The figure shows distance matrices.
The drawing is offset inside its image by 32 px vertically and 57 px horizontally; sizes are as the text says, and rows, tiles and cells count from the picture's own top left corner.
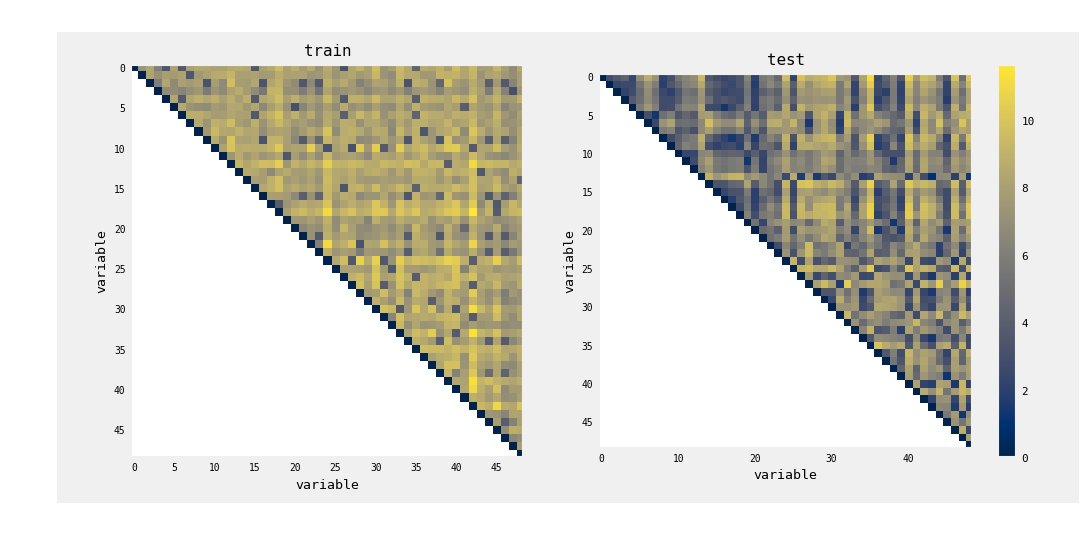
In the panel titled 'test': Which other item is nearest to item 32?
22
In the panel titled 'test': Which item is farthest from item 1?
35
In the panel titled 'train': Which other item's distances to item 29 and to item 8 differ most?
36
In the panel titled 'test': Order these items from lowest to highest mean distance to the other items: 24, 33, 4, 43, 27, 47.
33, 4, 43, 47, 24, 27
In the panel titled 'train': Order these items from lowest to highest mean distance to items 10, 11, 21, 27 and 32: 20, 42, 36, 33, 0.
42, 20, 0, 36, 33
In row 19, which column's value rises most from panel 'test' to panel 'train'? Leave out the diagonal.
38
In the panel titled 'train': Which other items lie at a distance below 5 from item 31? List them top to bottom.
10, 24, 27, 42
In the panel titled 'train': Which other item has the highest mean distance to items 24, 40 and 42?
18
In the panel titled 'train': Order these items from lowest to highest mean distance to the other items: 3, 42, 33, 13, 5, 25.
3, 5, 25, 13, 33, 42
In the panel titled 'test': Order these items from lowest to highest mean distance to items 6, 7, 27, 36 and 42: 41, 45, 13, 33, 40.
41, 45, 33, 13, 40
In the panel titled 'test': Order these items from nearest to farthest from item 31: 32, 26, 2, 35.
2, 26, 35, 32
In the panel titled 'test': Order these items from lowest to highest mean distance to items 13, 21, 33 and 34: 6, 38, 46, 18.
46, 38, 6, 18
